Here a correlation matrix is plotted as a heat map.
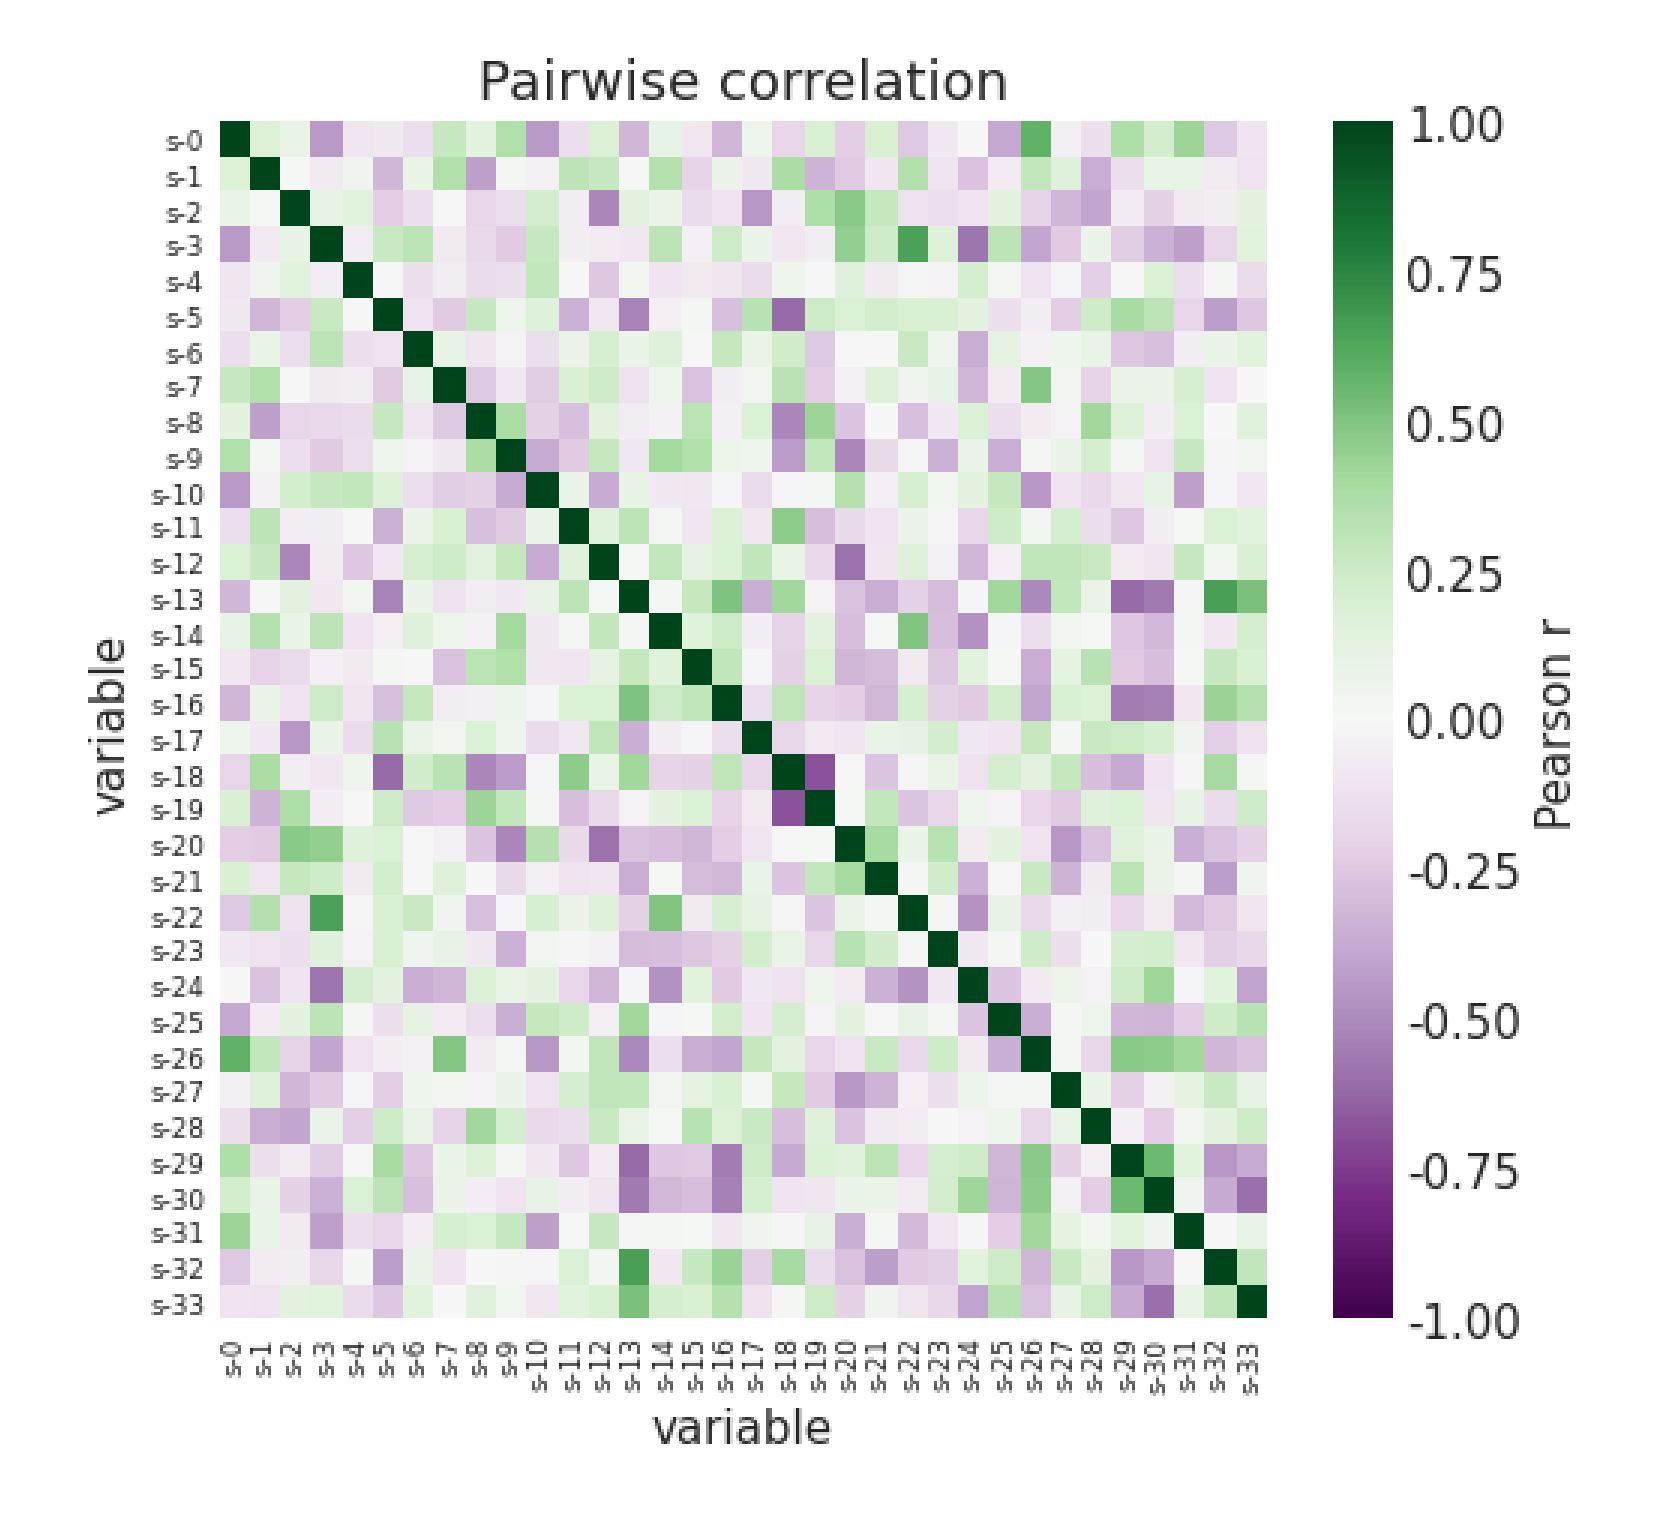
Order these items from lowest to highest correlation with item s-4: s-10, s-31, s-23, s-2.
s-31, s-23, s-2, s-10
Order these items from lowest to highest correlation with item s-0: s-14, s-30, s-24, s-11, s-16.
s-16, s-11, s-24, s-14, s-30
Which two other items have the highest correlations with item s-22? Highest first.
s-3, s-14
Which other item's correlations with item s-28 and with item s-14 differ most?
s-1
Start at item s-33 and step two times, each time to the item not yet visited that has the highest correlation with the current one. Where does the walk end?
s-32
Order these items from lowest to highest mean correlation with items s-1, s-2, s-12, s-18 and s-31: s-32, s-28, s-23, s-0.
s-28, s-23, s-32, s-0
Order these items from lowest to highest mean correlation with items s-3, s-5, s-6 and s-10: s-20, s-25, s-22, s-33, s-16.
s-33, s-16, s-25, s-20, s-22
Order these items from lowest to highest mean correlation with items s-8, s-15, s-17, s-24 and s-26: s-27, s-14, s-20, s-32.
s-20, s-14, s-32, s-27
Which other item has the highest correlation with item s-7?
s-26
